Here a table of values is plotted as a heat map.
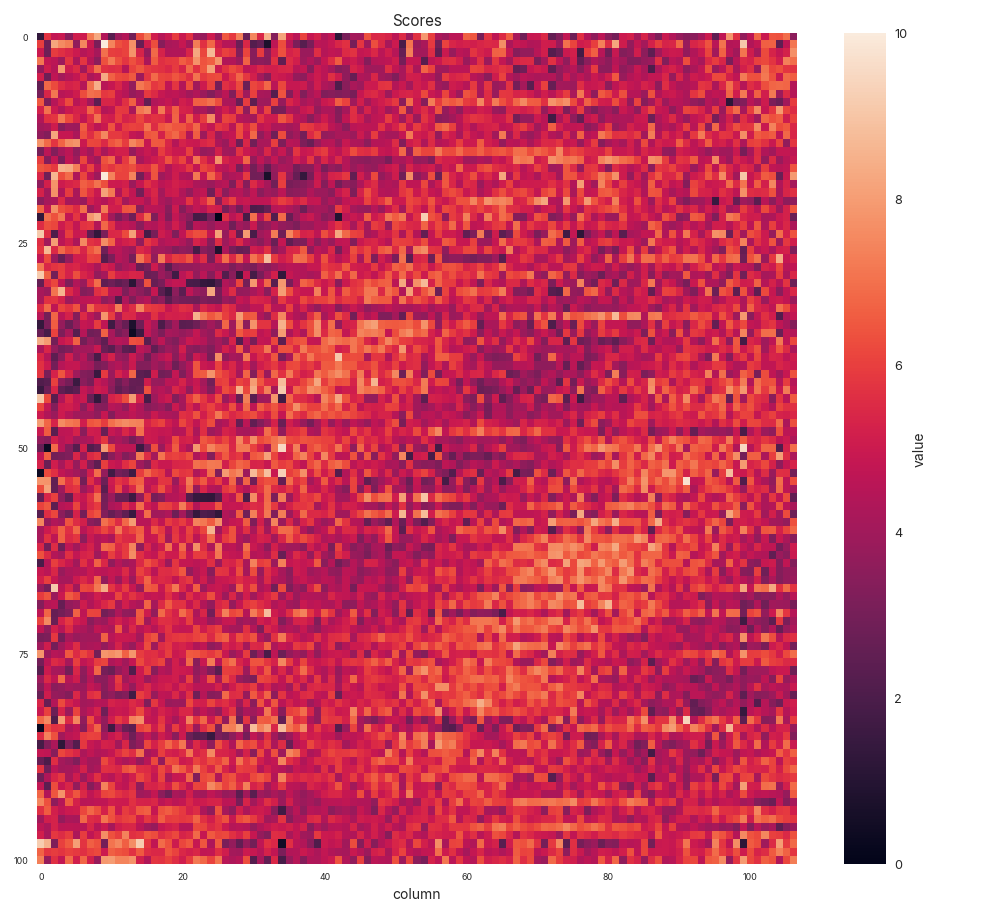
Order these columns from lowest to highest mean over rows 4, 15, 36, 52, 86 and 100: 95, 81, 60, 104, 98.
104, 60, 98, 95, 81
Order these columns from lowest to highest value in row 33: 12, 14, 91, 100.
12, 91, 100, 14
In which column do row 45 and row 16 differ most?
36
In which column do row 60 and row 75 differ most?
72
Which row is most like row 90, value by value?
76
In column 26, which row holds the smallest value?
29
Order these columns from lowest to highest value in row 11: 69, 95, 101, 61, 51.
61, 69, 51, 95, 101
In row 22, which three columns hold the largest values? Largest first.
54, 8, 7
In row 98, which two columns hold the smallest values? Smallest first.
34, 99
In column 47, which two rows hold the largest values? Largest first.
42, 35
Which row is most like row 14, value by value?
79
